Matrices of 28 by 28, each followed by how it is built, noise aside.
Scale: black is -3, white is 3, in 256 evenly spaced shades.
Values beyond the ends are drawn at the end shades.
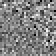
upper triangular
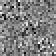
block diagonal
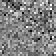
upper triangular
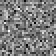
noise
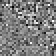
upper triangular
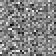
repeating rows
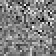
upper triangular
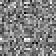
blocks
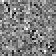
banded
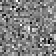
block diagonal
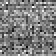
blocks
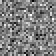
repeating rows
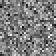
noise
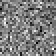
noise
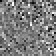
upper triangular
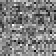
blocks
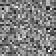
repeating rows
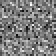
repeating columns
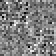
block diagonal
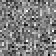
repeating columns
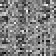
blocks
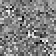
banded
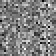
blocks
